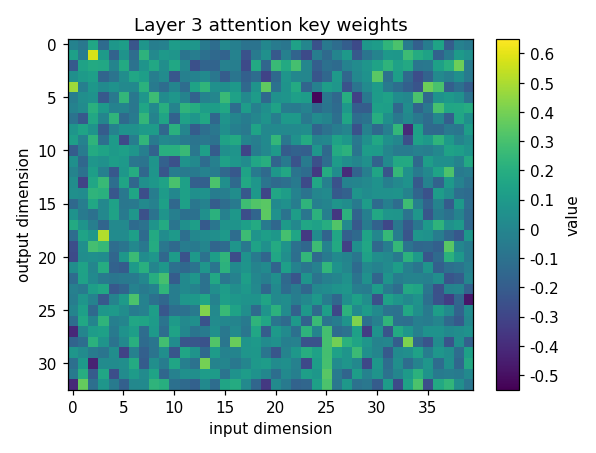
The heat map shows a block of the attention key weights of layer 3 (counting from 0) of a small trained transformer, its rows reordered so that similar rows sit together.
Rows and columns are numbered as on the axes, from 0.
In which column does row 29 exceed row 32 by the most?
0
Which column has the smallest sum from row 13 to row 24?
39
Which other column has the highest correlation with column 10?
5
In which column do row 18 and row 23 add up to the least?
23
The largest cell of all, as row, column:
1, 2
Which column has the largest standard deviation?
24
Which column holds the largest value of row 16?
19
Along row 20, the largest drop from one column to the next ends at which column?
16
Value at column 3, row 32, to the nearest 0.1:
0.1
